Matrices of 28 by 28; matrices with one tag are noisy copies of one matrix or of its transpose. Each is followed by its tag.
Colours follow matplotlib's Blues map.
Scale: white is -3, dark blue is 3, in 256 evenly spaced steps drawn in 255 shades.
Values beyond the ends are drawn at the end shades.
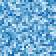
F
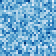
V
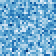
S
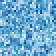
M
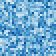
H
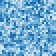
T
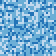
H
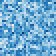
H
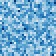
F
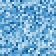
S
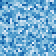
T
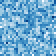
H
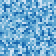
H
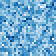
V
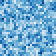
T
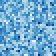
T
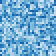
H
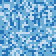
T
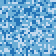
S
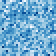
S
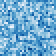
H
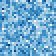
V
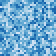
T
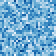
F
